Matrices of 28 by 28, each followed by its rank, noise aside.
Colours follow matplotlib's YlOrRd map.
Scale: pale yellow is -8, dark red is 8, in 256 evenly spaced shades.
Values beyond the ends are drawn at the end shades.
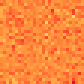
six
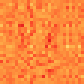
five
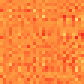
four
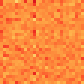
four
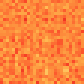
five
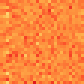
five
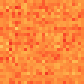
six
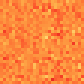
six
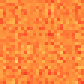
four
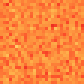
seven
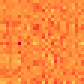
four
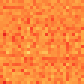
six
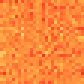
seven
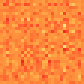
four
